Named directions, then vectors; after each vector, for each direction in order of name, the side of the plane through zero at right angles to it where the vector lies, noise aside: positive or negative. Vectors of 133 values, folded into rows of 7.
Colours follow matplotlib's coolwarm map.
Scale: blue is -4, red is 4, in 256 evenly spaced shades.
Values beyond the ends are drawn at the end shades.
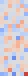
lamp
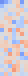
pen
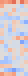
negative, negative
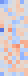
positive, positive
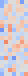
positive, positive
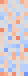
negative, negative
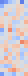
positive, positive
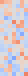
positive, negative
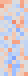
positive, negative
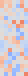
positive, negative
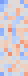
positive, positive
